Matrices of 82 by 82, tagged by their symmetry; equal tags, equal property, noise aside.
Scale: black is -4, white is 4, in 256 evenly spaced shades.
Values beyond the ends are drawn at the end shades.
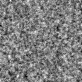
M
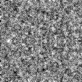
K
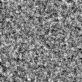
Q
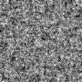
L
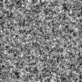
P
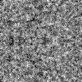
K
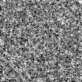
L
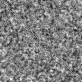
L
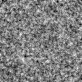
L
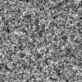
M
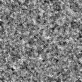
L
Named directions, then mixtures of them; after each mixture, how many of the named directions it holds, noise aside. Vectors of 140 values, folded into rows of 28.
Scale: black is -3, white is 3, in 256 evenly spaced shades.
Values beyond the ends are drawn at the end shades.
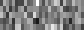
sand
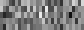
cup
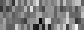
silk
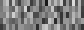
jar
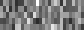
one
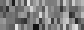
two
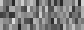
three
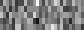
one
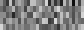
one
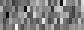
three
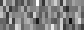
one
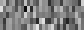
four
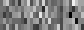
three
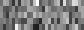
three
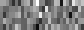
four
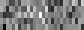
one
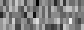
one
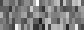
two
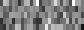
four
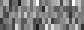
four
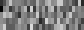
two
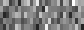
four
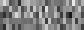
two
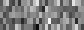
four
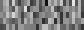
one
